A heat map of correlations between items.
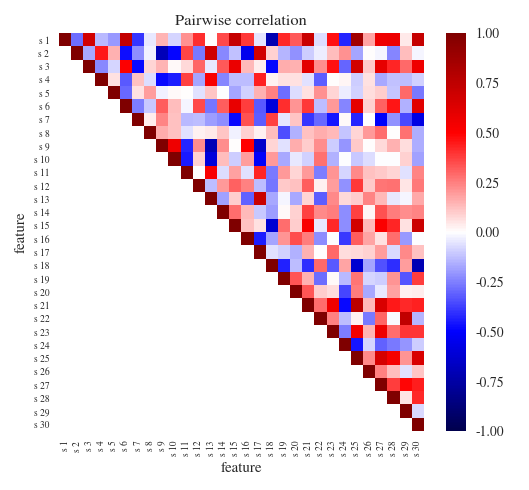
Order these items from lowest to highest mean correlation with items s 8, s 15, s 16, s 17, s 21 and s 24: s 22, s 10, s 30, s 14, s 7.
s 7, s 10, s 22, s 14, s 30
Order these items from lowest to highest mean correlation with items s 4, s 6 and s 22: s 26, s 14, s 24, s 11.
s 24, s 26, s 11, s 14
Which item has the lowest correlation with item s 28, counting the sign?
s 18
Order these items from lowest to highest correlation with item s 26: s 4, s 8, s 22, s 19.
s 22, s 19, s 4, s 8
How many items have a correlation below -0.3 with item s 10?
5
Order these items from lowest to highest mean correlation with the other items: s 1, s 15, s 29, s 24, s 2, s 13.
s 24, s 2, s 13, s 29, s 15, s 1
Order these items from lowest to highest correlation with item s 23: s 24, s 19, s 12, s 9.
s 24, s 9, s 19, s 12
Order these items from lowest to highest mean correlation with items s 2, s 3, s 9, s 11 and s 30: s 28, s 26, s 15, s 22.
s 22, s 26, s 28, s 15
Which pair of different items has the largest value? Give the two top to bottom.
s 1, s 25
